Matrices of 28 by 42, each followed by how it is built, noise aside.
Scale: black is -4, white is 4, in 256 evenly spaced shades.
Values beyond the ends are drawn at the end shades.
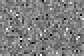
sparse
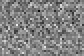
repeating columns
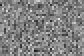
blocks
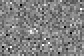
sparse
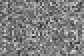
blocks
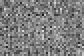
low rank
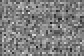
blocks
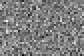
noise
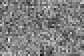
smooth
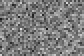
Hankel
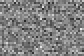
repeating columns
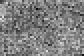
smooth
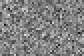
noise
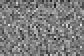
repeating columns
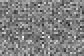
repeating columns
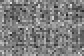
blocks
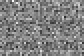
repeating columns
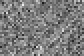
Hankel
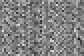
repeating rows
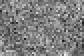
smooth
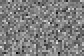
repeating columns
